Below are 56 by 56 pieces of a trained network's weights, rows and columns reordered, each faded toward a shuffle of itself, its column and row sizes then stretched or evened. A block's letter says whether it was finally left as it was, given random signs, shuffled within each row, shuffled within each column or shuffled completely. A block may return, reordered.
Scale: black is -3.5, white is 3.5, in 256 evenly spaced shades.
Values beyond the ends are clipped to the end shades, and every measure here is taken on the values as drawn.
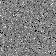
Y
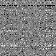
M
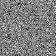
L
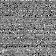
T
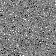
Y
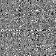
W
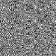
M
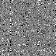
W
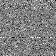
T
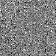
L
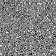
T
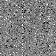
L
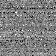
T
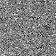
T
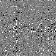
W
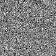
L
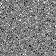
Y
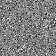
T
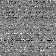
T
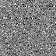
T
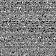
T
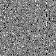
L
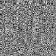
M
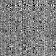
M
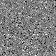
Y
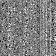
L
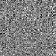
M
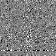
W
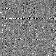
W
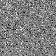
T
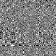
M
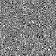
M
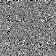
W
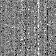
L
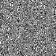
L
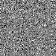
W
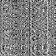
M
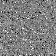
T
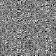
M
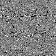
T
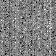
L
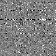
W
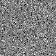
L
